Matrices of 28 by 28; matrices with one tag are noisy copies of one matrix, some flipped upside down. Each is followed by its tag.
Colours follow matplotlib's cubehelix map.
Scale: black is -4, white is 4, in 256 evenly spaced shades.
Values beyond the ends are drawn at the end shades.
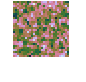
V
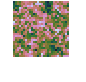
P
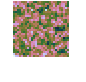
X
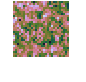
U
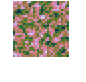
X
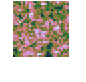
P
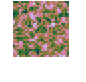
V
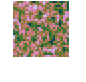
U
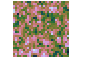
U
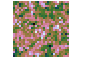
P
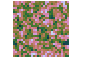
V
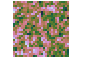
U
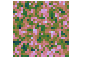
V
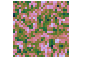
V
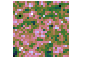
P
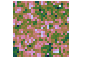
P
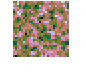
V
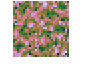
X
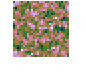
X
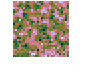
V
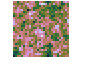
P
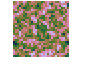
V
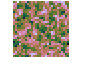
V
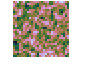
V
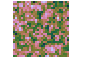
U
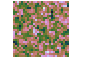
V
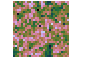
P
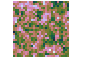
U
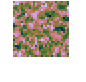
X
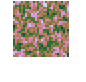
X
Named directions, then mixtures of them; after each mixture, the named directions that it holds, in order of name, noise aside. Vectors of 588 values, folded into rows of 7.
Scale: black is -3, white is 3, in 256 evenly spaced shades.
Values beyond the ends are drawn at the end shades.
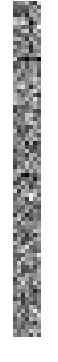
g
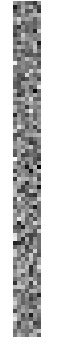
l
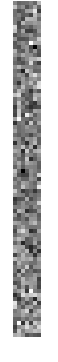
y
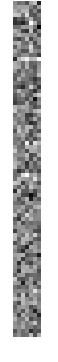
g.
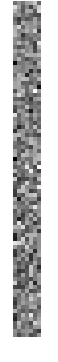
l.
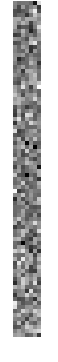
g, l, y.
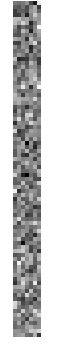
g, l, y.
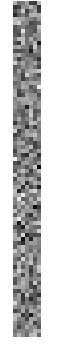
g, l.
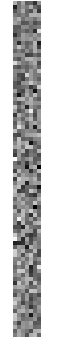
l.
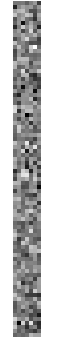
g, l, y.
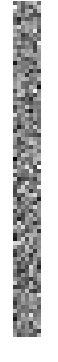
l.
